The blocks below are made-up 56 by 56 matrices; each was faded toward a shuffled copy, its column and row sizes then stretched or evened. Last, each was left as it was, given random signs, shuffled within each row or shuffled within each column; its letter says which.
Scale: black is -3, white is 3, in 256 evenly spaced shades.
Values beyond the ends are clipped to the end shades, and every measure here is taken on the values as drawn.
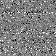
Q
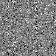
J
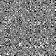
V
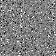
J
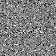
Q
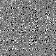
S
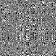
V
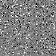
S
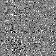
S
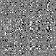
V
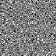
V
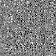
V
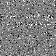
Q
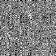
V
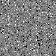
J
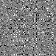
V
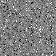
J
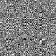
V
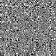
V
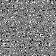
Q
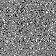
Q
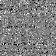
Q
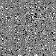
S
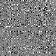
V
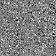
S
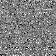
Q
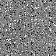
J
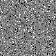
J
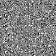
S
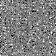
J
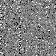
J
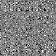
V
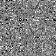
S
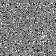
Q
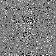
S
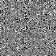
S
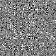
S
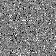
Q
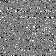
Q
